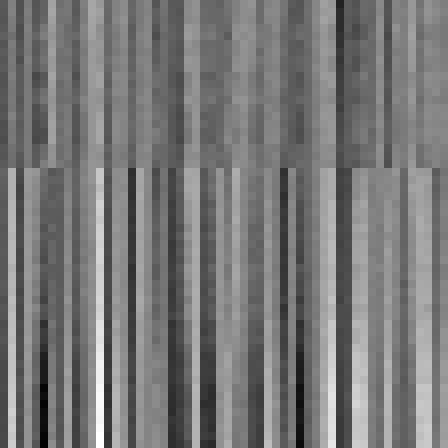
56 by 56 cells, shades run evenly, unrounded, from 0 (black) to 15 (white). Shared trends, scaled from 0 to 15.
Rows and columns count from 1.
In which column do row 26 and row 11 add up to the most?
13
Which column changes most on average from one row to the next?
6
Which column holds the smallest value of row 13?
43
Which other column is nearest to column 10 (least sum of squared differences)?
1
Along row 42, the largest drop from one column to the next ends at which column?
14
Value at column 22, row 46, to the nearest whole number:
3
